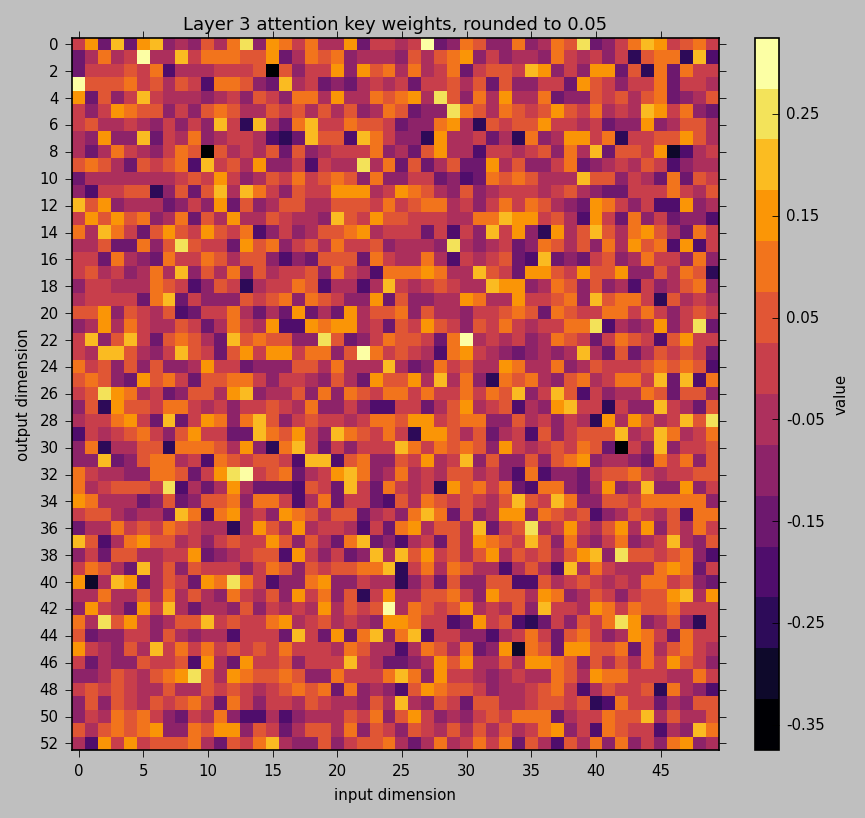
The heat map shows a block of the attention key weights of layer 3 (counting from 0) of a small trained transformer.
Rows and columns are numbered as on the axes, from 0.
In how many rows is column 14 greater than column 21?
21
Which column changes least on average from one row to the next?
38
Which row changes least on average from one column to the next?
47
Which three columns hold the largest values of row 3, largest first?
0, 16, 39
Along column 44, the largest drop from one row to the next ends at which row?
2
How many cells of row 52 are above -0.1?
38
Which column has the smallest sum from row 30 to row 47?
34
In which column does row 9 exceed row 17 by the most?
22
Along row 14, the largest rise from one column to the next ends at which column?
37
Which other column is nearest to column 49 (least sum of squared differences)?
43
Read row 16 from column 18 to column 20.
-0.15 0.05 0.05
